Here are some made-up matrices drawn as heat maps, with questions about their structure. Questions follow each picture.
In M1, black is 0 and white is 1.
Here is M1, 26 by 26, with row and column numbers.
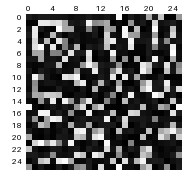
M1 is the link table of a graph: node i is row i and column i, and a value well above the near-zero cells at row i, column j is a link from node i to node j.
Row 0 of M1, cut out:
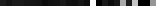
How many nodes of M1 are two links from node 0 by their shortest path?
7
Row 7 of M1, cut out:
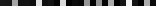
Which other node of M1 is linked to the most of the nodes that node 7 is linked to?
node 2
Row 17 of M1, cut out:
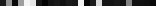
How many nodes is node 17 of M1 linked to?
7
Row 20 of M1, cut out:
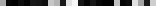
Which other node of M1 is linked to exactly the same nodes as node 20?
node 15
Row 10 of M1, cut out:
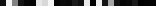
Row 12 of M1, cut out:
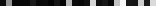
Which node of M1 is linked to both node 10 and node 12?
node 1
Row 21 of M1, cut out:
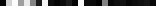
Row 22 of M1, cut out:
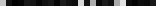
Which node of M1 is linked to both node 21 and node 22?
node 13
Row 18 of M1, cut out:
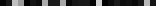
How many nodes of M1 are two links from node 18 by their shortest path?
10
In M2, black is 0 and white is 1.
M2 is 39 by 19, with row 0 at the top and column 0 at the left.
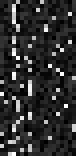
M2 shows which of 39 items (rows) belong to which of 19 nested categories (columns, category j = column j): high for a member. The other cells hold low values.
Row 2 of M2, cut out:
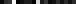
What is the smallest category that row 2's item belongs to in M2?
9
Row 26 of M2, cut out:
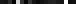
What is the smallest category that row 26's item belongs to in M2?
16
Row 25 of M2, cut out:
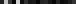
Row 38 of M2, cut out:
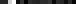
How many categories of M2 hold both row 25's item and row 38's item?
0
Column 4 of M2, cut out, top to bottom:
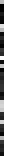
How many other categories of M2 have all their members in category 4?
6
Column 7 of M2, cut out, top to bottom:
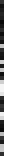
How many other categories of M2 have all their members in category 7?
3
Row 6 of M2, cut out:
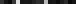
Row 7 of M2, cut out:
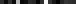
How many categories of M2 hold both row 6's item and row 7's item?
2
